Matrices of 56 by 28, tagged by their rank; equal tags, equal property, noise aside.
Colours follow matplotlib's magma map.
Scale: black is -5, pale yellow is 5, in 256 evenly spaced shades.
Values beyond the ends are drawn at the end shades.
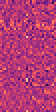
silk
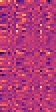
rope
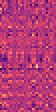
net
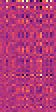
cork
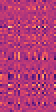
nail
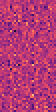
net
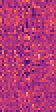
silk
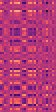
cork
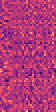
silk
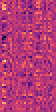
rope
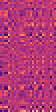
nail
